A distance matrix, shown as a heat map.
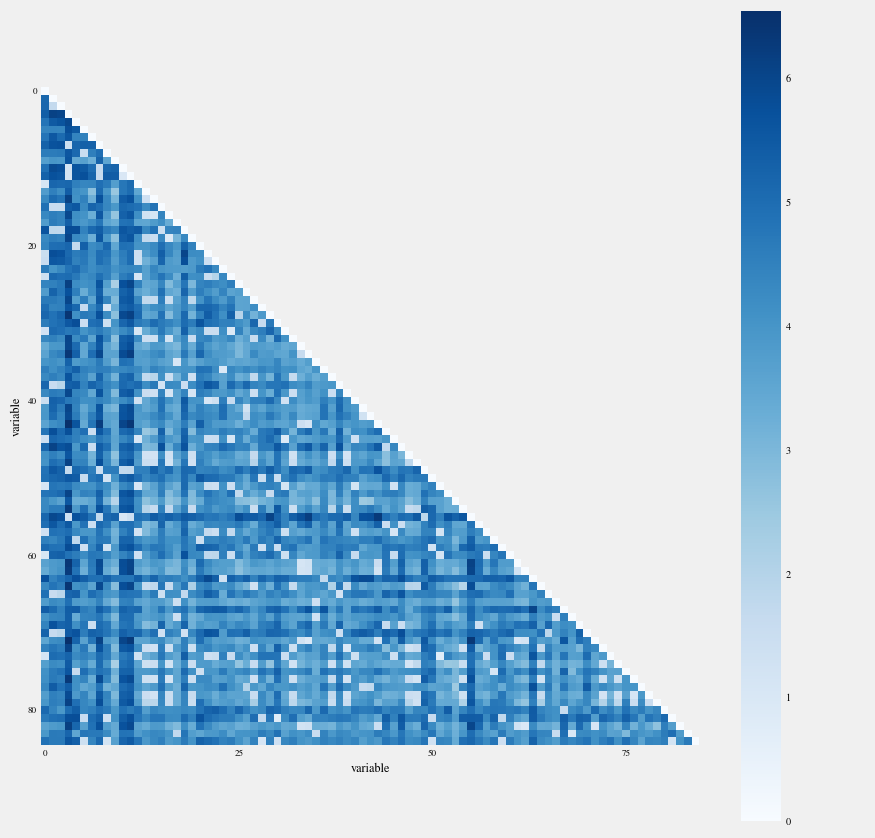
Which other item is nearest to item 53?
9
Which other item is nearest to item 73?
51
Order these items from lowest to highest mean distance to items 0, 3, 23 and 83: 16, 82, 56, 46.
82, 16, 56, 46
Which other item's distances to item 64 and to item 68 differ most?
83
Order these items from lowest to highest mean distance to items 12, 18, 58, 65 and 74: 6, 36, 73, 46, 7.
73, 36, 6, 46, 7
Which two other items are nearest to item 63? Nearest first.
23, 36
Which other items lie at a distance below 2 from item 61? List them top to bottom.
33, 34, 43, 62, 71, 82
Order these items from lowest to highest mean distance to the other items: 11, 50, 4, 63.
50, 4, 63, 11
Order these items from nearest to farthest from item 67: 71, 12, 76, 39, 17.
39, 76, 17, 12, 71
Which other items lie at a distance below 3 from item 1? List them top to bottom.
2, 15, 18, 38, 65, 70
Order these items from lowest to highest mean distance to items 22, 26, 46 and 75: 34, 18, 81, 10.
34, 81, 10, 18
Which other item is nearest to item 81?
30
